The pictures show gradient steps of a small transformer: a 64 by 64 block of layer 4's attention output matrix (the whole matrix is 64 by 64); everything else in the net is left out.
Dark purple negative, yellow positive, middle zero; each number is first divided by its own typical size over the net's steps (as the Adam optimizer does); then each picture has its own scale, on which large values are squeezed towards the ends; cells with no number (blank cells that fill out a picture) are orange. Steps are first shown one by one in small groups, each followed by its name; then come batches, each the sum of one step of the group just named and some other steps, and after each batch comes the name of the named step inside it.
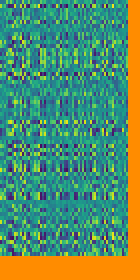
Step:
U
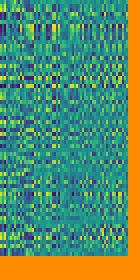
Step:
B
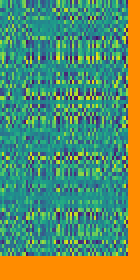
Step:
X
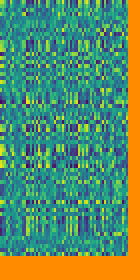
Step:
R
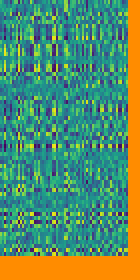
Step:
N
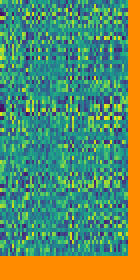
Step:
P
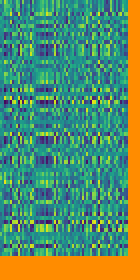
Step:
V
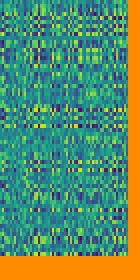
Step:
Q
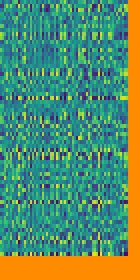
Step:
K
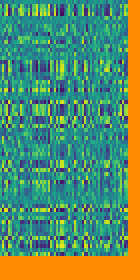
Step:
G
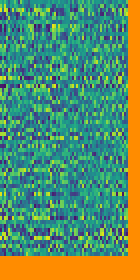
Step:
B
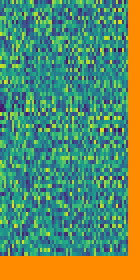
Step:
P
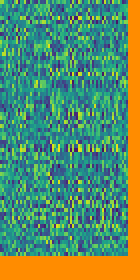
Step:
N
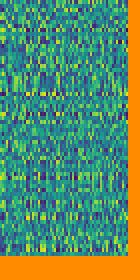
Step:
X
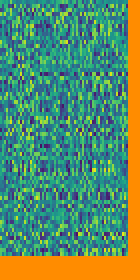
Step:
U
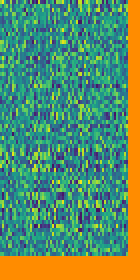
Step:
R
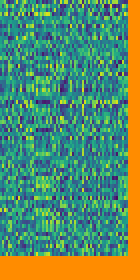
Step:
G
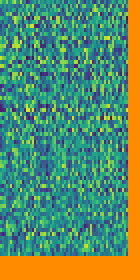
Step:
P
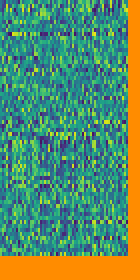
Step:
K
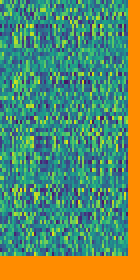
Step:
Q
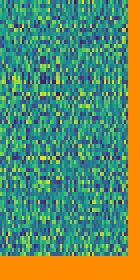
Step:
X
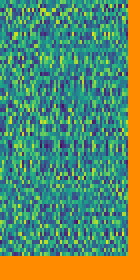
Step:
U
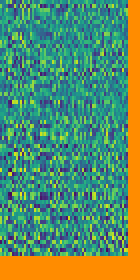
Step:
U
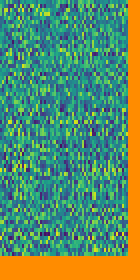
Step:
U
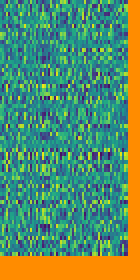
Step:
K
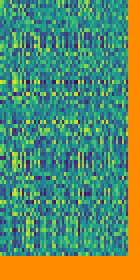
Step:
R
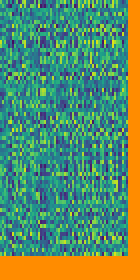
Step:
U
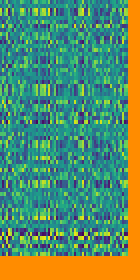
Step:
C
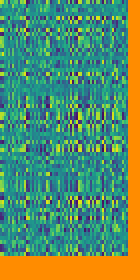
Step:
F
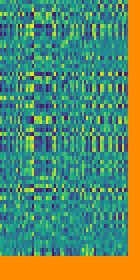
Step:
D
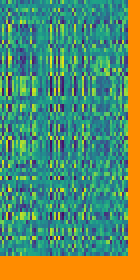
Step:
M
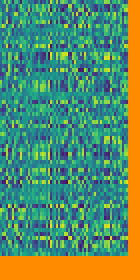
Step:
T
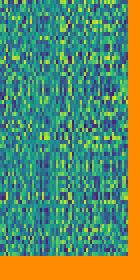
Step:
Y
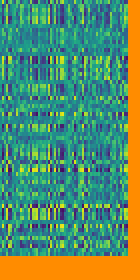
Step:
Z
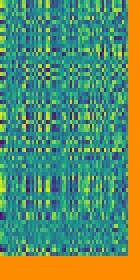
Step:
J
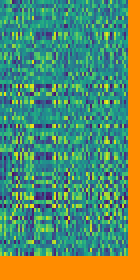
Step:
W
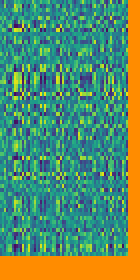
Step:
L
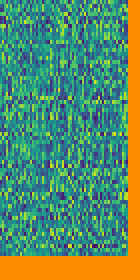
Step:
M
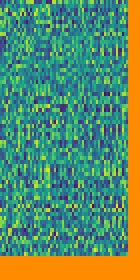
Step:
C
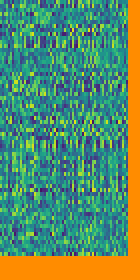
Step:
D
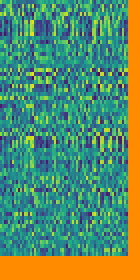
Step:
D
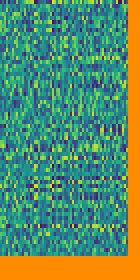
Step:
Y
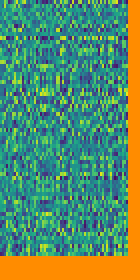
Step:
L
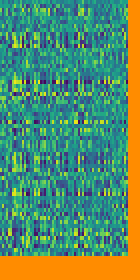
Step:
C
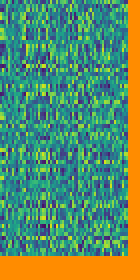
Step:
T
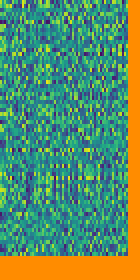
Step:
J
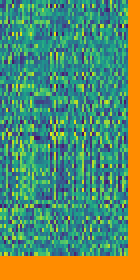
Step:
W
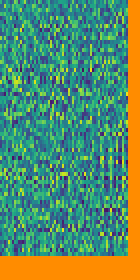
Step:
L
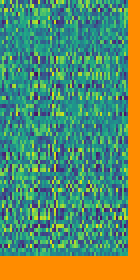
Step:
Z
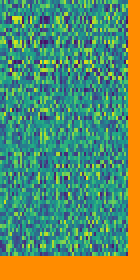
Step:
Y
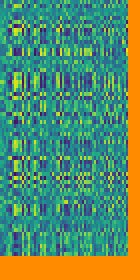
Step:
L
